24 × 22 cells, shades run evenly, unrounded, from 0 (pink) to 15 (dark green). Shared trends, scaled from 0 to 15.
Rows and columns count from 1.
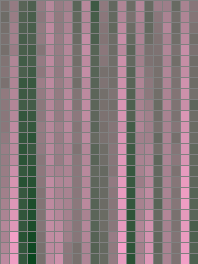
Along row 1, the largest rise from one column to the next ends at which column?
11
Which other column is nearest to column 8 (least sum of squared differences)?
19
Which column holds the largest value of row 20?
4
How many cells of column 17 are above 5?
13
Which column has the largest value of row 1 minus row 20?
17
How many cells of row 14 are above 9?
5
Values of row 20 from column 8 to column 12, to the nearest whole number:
5 7 5 10 9
